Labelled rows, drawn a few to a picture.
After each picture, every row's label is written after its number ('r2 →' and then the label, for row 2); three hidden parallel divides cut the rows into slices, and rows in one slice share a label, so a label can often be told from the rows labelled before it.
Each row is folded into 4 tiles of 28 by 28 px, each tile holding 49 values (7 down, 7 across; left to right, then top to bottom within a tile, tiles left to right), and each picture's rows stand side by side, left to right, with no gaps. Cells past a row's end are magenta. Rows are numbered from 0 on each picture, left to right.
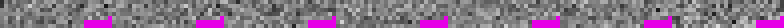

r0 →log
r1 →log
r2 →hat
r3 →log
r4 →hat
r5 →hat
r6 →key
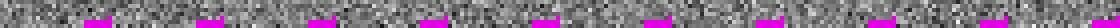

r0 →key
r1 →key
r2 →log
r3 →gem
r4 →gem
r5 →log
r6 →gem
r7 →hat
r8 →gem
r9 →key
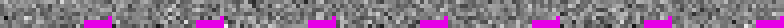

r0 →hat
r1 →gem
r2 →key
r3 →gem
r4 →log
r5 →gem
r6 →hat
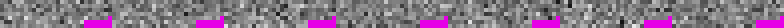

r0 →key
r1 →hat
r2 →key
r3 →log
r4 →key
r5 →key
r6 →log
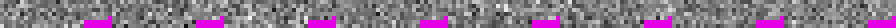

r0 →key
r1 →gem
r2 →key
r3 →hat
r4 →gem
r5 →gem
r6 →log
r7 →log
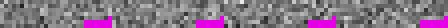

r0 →log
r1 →hat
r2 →gem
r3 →hat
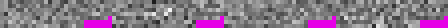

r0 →hat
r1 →gem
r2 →log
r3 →key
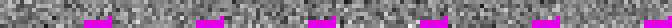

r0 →gem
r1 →hat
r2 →key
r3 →key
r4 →gem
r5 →hat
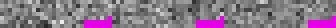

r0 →gem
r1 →hat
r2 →hat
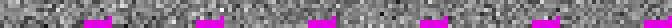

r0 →gem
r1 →gem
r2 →hat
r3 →hat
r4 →key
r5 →log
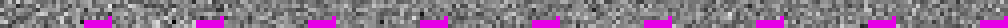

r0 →gem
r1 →key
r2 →log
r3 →log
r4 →log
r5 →hat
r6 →hat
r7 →log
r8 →hat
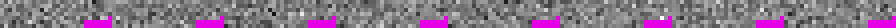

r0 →gem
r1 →hat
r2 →gem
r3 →hat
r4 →log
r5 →log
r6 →log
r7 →log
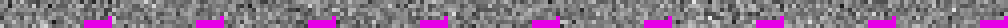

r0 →key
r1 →log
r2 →log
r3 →log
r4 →log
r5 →log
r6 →key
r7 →hat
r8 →log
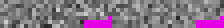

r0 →gem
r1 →hat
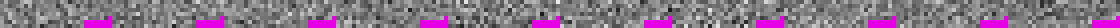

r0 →hat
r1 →log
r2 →log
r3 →hat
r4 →gem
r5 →key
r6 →key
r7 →hat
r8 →log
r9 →hat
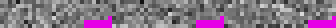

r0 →key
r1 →key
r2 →gem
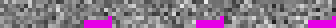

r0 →log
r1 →key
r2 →key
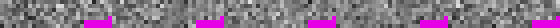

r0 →gem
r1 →log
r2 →log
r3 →log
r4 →gem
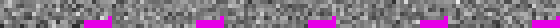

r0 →gem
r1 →hat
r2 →log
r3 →hat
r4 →gem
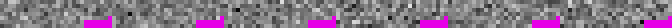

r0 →log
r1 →hat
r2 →log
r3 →gem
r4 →hat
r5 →gem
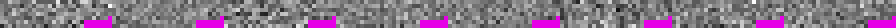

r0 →gem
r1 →log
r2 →key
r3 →log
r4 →hat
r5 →key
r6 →gem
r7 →hat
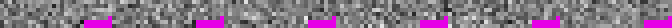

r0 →gem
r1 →gem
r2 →hat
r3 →key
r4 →key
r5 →hat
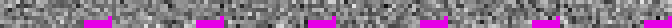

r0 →gem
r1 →key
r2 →gem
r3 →key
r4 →key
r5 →gem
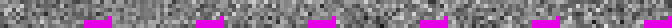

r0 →hat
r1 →log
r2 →log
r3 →gem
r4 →gem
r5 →key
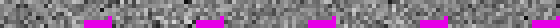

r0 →log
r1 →gem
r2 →log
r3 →log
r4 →hat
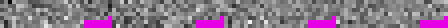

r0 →key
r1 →gem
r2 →hat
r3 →log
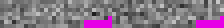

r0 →log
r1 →log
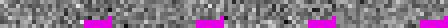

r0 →key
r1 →log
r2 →key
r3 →log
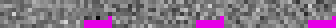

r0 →log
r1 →log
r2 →log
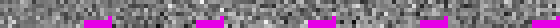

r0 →hat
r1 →gem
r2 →key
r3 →key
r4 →gem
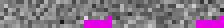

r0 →hat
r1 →hat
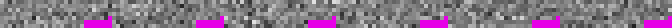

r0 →hat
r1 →log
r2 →gem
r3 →log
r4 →hat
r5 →log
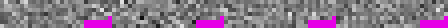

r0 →hat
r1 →gem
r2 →log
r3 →hat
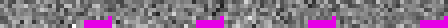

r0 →key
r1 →key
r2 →key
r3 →hat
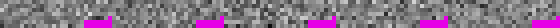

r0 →log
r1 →log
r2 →gem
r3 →log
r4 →hat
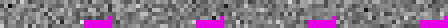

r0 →key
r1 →hat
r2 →hat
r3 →log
